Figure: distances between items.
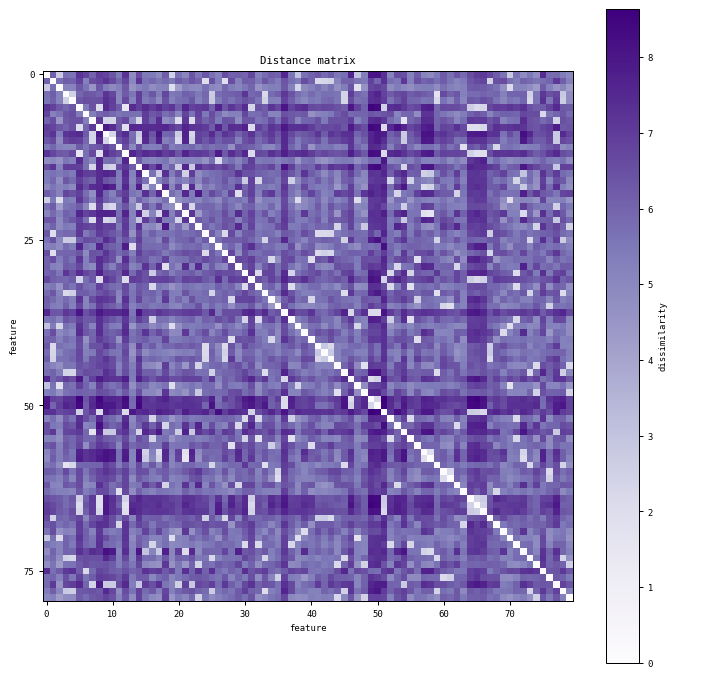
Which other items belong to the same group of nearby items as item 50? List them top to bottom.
36, 46, 49
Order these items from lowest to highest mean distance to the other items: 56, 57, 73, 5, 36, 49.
73, 56, 57, 5, 36, 49
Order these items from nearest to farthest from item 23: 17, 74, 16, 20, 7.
74, 17, 16, 20, 7
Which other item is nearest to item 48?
44
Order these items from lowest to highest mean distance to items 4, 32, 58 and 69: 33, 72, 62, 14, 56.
33, 72, 56, 62, 14
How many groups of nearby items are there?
16
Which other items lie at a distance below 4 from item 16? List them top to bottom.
30, 32, 37, 52, 55, 71
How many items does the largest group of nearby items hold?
8
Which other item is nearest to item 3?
59
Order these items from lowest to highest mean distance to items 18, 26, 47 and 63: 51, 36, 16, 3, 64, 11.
11, 16, 3, 36, 64, 51
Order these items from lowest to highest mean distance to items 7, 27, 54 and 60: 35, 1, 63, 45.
35, 1, 63, 45
